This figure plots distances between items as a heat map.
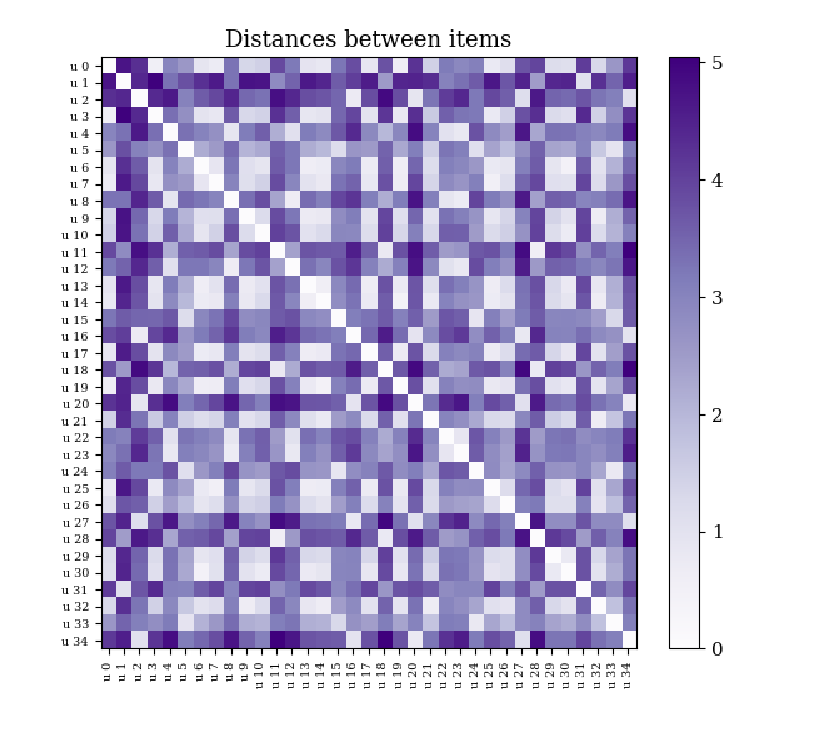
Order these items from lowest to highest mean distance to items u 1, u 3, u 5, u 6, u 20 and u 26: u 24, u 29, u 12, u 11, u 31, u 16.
u 29, u 24, u 16, u 31, u 12, u 11
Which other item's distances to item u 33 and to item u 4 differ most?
u 24
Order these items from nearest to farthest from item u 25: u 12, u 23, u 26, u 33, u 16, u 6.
u 6, u 26, u 33, u 23, u 12, u 16
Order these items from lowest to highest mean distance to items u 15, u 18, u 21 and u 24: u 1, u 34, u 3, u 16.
u 3, u 16, u 1, u 34
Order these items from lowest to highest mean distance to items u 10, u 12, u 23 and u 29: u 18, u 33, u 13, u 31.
u 13, u 33, u 18, u 31
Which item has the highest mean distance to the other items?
u 1
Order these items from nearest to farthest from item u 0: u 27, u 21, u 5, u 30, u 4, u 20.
u 30, u 21, u 5, u 4, u 27, u 20
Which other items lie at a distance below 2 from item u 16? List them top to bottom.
u 2, u 20, u 27, u 34
